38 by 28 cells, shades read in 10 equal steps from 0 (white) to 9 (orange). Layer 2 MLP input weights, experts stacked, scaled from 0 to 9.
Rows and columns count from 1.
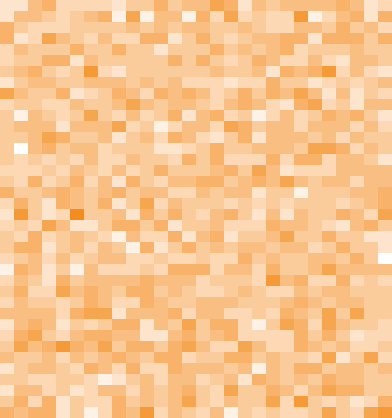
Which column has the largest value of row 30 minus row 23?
10
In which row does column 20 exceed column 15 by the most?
26
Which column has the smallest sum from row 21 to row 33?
28
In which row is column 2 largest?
20
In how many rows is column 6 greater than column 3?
14
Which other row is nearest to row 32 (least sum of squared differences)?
27
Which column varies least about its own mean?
15
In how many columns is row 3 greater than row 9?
8
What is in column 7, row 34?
6
